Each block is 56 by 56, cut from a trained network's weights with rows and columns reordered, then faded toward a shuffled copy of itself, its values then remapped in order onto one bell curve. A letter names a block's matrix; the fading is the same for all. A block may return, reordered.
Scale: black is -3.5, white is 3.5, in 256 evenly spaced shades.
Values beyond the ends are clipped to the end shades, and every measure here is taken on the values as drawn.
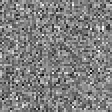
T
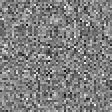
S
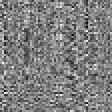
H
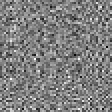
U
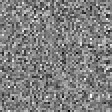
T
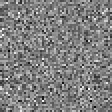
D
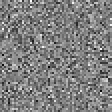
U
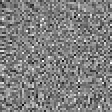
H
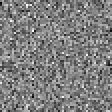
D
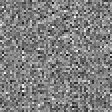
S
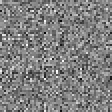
T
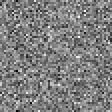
T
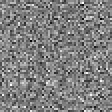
U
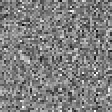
S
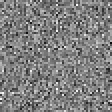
T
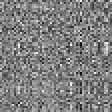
H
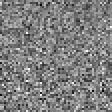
T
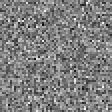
T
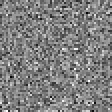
T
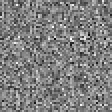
D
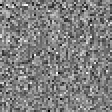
D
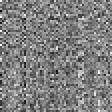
H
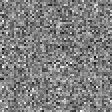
T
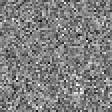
D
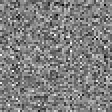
T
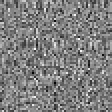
H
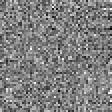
T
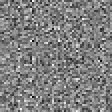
S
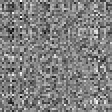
H
